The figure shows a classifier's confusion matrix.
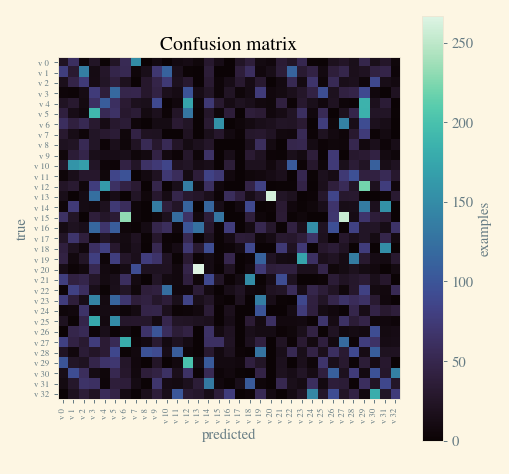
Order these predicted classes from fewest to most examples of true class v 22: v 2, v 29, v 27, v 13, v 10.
v 27, v 13, v 2, v 29, v 10
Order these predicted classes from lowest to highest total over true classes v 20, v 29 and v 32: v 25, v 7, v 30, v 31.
v 31, v 7, v 25, v 30
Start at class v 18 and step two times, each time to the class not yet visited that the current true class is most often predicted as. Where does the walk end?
v 14
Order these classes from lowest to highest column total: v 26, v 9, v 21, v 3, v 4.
v 21, v 4, v 26, v 9, v 3
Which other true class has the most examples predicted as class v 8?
v 28
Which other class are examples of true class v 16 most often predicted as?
v 24
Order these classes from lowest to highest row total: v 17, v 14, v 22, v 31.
v 17, v 22, v 31, v 14
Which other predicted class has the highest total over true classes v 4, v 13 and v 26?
v 20
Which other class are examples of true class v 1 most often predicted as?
v 2
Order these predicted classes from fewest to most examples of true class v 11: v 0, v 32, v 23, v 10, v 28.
v 0, v 32, v 23, v 10, v 28
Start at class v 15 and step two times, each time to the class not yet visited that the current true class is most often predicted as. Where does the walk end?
v 6
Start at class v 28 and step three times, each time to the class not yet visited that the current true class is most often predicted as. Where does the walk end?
v 3
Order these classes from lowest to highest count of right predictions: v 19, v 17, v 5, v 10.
v 17, v 5, v 10, v 19
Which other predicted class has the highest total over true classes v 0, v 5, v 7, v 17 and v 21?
v 29
